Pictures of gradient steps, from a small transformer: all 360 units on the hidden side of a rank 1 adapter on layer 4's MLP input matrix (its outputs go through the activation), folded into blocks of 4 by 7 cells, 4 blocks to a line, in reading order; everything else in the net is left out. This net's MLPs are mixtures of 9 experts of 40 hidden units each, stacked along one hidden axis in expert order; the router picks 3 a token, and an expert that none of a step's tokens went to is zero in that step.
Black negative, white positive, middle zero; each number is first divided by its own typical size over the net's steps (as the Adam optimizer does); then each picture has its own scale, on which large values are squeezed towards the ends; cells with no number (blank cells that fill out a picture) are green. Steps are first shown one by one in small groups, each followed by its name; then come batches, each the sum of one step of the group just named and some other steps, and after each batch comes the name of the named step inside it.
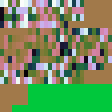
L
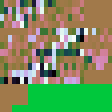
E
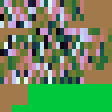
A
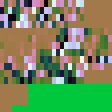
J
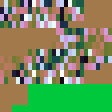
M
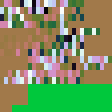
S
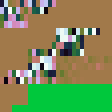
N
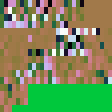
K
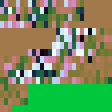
N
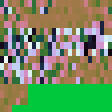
N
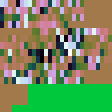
L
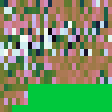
K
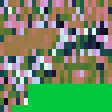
N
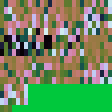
K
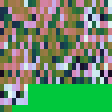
A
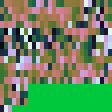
A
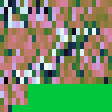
N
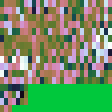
S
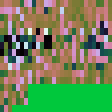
S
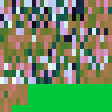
S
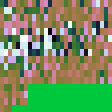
K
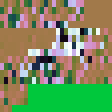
J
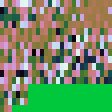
L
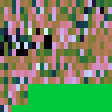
E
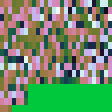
A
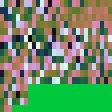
K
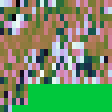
J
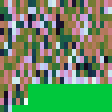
A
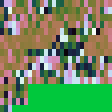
N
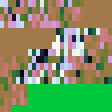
M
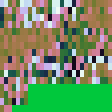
L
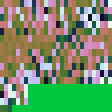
S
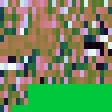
L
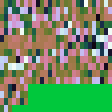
K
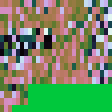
S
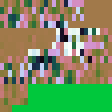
J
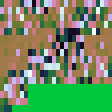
S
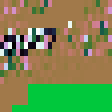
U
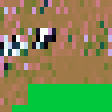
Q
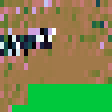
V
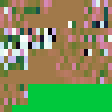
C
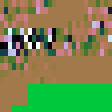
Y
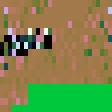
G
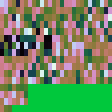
G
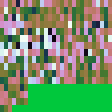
C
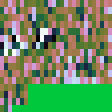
Q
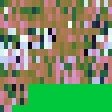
C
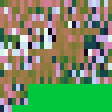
C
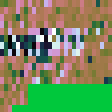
V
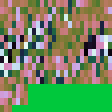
U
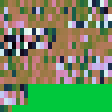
U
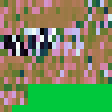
V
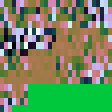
U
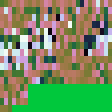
C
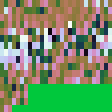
C
